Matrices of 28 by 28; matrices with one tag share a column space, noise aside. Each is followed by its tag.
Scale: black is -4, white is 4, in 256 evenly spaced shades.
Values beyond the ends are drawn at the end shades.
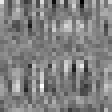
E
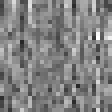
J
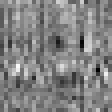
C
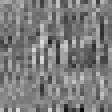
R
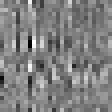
C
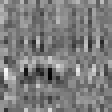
C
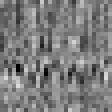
C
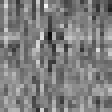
J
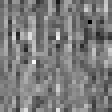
J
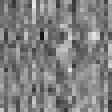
J
